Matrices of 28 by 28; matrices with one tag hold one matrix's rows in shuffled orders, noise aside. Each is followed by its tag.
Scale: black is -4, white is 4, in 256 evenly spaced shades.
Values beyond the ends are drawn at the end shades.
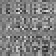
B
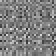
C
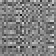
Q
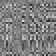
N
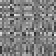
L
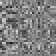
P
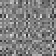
C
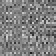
N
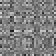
L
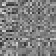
P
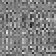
N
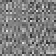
N
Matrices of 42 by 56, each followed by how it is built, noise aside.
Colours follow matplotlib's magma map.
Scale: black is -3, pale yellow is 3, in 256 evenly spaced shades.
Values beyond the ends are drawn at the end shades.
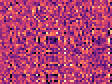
low rank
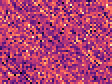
Toeplitz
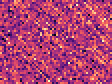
Toeplitz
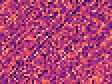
Hankel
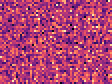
blocks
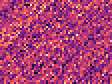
Hankel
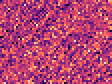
Hankel
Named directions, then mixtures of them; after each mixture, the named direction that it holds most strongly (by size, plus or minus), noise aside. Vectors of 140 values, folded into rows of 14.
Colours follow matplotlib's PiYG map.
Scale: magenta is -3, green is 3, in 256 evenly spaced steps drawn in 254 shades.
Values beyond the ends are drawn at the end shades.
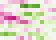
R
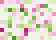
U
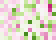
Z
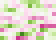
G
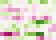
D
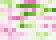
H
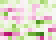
D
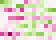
H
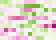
H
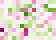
U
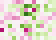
U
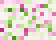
U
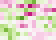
H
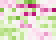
H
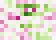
H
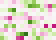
G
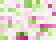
G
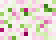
U
